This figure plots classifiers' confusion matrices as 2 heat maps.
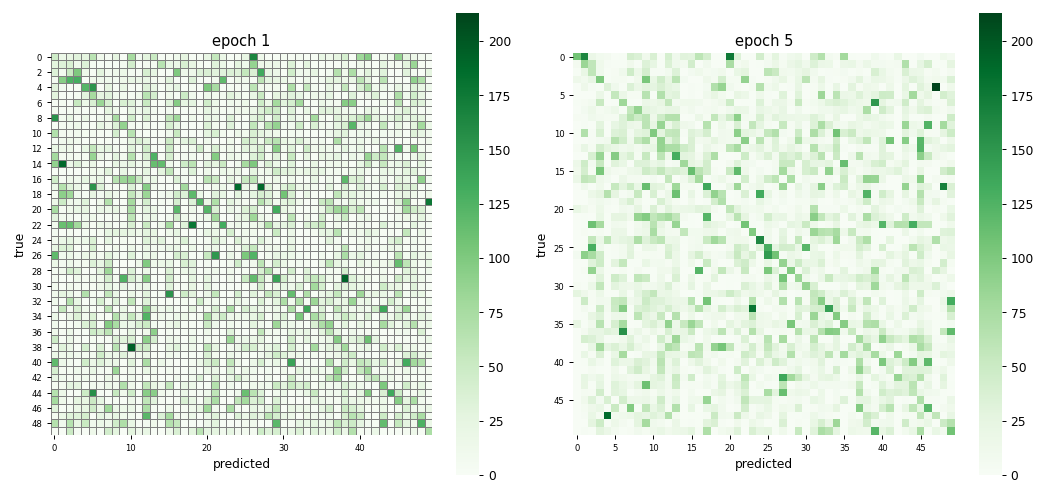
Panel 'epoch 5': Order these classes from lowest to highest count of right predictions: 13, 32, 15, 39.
39, 32, 15, 13
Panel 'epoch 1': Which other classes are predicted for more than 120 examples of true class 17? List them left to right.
5, 24, 27
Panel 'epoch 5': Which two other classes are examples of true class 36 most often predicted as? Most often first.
6, 49
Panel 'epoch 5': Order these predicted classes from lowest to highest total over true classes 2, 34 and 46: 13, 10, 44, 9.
10, 44, 9, 13
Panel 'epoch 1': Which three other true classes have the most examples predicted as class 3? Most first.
2, 22, 6
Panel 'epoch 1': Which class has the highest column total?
12
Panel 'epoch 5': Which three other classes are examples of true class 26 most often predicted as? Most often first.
25, 1, 2
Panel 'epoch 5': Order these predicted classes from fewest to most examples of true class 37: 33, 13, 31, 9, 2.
33, 9, 2, 31, 13
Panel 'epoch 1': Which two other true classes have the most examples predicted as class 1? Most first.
14, 22
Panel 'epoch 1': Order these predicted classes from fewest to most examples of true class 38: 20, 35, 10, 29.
35, 29, 20, 10
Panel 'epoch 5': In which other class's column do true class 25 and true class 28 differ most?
16
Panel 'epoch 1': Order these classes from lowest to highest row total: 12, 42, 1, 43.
42, 1, 43, 12
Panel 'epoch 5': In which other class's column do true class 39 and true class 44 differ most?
27
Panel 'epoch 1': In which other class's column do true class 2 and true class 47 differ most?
27
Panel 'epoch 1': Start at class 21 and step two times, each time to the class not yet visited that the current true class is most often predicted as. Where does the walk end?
0
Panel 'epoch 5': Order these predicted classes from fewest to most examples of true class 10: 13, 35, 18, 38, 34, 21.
18, 38, 35, 13, 21, 34
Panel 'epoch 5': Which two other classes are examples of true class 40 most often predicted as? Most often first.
46, 44
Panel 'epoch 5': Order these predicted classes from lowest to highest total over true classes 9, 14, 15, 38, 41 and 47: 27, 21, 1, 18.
1, 18, 27, 21
